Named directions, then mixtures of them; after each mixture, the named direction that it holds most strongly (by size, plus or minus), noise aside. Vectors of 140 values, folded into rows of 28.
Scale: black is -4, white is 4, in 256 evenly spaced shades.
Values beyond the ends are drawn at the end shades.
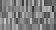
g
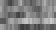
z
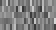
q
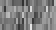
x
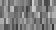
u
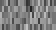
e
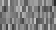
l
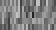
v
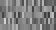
g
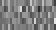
l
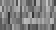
v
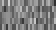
l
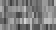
z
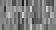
x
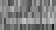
z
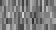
x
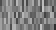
g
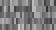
u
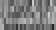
u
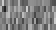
l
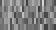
g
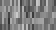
v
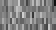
l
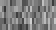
x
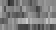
z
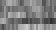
z
